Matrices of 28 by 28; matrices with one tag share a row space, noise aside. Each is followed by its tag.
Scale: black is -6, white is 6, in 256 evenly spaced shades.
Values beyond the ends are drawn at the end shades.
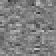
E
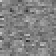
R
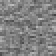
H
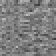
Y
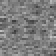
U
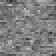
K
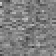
R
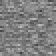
H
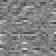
U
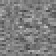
Y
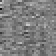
R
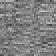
K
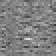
Y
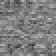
H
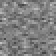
U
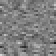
U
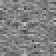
U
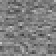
H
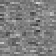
E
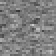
E
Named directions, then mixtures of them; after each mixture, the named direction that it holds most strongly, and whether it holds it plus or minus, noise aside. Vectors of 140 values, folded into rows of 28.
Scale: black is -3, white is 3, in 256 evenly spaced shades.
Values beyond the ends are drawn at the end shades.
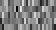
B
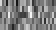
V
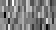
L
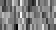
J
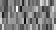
B, minus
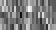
J, minus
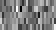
B, minus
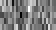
J, minus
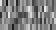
V, plus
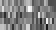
L, plus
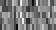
J, plus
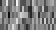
V, minus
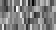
B, minus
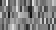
V, minus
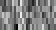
J, plus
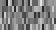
B, minus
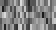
J, plus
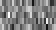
L, plus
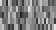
B, minus
